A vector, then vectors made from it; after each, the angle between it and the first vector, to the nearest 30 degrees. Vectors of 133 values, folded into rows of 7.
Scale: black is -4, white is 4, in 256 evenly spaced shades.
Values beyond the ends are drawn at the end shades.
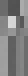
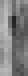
90 degrees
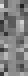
120 degrees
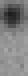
90 degrees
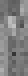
30 degrees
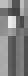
30 degrees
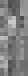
30 degrees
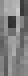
150 degrees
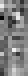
120 degrees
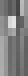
30 degrees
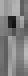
150 degrees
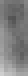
90 degrees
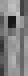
150 degrees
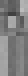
30 degrees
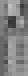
150 degrees
